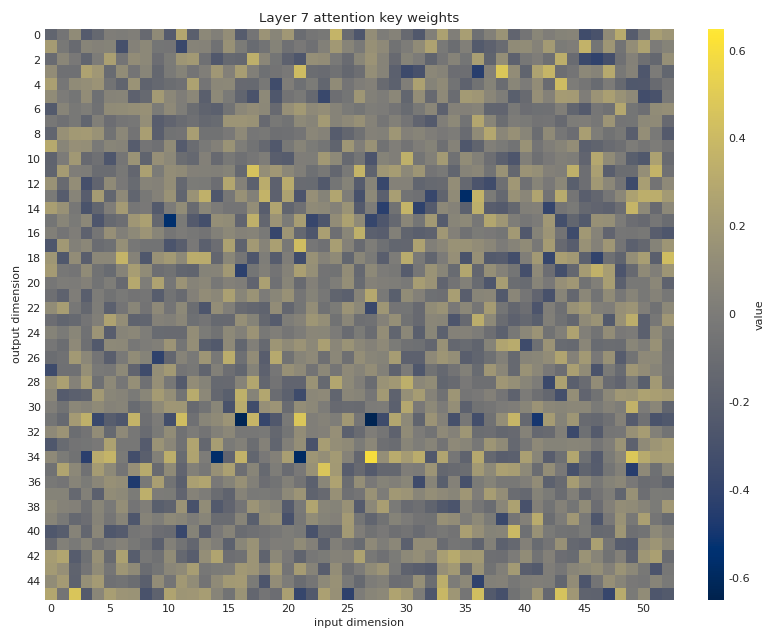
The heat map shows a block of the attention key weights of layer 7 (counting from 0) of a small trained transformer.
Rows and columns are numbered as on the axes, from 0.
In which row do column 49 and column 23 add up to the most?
34
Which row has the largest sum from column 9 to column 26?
11
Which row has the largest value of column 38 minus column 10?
15
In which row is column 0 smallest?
27
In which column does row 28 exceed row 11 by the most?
24
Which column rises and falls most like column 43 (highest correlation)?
2
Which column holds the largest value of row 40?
39
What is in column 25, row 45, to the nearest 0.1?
-0.4
